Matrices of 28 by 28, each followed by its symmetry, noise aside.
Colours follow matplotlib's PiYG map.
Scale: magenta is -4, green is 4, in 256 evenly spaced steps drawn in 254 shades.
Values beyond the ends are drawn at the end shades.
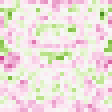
mirrored left to right.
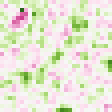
symmetric.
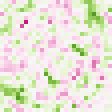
symmetric.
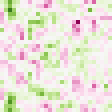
mirrored top to bottom.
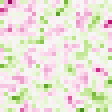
symmetric.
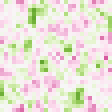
same after a half turn.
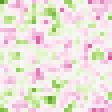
mirrored top to bottom.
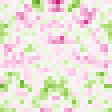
mirrored left to right.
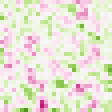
no symmetry.
